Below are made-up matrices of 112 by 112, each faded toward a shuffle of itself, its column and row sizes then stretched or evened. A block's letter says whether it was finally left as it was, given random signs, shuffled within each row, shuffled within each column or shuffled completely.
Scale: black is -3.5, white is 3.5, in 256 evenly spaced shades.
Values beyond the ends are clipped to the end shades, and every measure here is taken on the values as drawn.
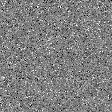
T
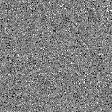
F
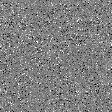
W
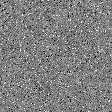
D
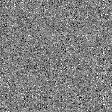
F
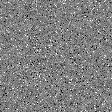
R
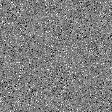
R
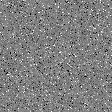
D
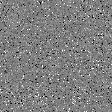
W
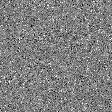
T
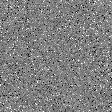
D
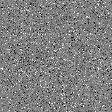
W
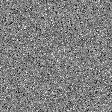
D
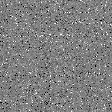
F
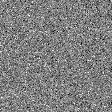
T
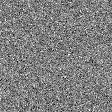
D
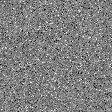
D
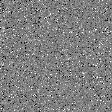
W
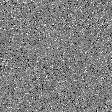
T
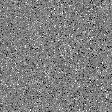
R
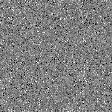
F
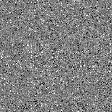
F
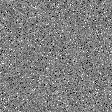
D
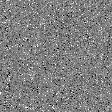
R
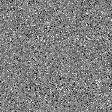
W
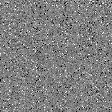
F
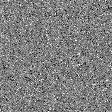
D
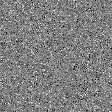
R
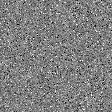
R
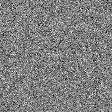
T
